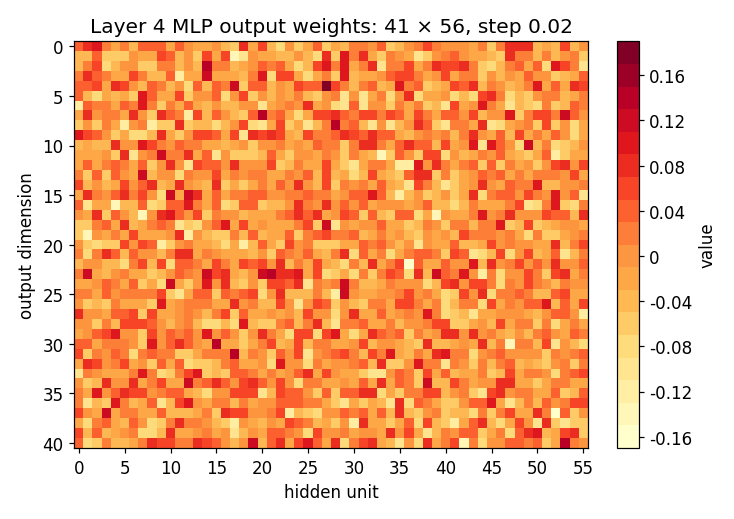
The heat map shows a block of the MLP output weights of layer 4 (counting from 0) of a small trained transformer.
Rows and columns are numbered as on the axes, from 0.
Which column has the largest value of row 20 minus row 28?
52
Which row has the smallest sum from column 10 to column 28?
20
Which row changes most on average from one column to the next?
8
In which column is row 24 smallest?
25
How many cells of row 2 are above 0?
31
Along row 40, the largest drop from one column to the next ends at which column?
42
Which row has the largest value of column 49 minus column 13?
18
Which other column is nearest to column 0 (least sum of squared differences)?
48
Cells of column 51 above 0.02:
9
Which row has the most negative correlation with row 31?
38
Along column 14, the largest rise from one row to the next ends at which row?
29
